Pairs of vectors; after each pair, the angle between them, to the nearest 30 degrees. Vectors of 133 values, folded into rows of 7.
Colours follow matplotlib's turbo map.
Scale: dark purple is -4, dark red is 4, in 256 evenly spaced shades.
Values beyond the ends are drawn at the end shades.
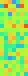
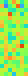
150 degrees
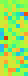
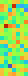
90 degrees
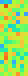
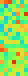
150 degrees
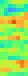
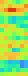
150 degrees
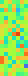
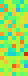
60 degrees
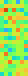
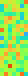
90 degrees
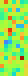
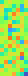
120 degrees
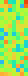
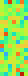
120 degrees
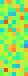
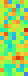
120 degrees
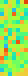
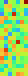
30 degrees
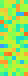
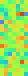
150 degrees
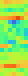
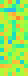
60 degrees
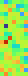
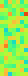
60 degrees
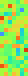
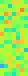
150 degrees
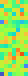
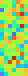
60 degrees
